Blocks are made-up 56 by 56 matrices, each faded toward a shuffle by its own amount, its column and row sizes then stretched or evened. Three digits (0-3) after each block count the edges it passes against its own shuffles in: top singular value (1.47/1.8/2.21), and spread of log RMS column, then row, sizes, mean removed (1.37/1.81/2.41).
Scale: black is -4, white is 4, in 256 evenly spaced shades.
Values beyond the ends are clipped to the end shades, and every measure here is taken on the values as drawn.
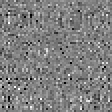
2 1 1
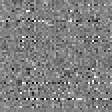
2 1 3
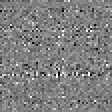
1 1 3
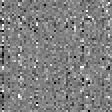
2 3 1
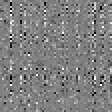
3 3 2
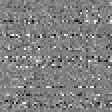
0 1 3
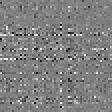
2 1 3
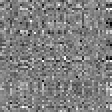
3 2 2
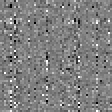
2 3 1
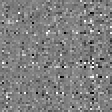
1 2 2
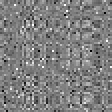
3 1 0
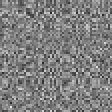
3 1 2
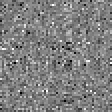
1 1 1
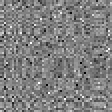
3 0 0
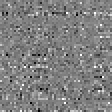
1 1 3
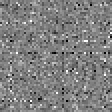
0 2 2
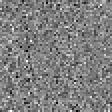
0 1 0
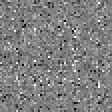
0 2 1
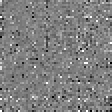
1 2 2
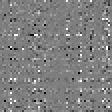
0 3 3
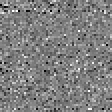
0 0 2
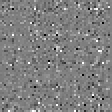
0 2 2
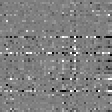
3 2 3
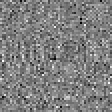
2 0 0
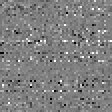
0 1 3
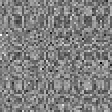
3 0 1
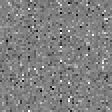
0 2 0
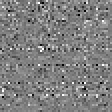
1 2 3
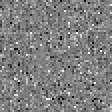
0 2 0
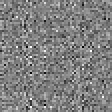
2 2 1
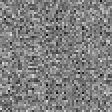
2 2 0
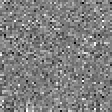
1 1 1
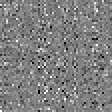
2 2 0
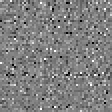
1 1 2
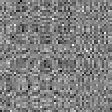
3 0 2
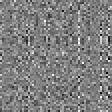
3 3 0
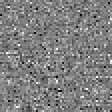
1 1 1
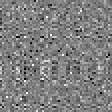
3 1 1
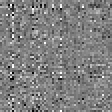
2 3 2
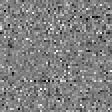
1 0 2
